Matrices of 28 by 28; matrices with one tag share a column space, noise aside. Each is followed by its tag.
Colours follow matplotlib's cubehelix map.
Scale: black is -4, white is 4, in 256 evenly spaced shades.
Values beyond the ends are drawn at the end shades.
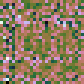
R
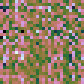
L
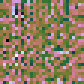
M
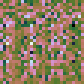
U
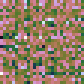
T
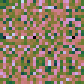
T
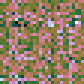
R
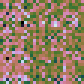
R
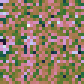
U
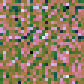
L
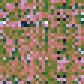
R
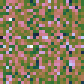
T
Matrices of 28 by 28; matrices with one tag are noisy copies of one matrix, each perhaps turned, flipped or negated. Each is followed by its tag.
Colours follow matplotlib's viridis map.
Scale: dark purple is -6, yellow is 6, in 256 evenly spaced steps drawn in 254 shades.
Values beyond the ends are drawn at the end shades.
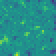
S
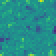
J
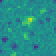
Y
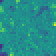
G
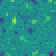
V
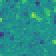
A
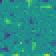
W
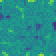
J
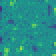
W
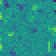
W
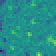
S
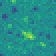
Y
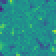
G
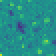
Y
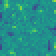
W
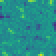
J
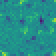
V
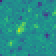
Y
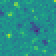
Y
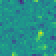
A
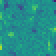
W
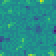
J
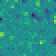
A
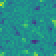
V
